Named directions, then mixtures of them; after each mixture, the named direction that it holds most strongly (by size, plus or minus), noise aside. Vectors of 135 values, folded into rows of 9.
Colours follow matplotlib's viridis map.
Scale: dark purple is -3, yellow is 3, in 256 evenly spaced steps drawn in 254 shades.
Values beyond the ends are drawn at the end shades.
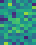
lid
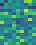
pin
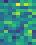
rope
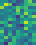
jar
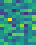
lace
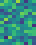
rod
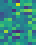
rope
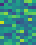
pin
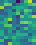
jar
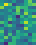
jar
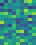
pin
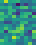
rope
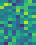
jar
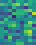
rope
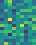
lace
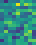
rope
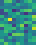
lace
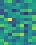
lace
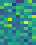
jar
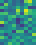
pin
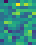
rope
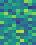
pin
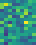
jar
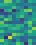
rod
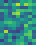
rope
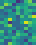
jar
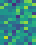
jar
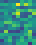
rope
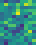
rope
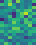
lid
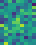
lid
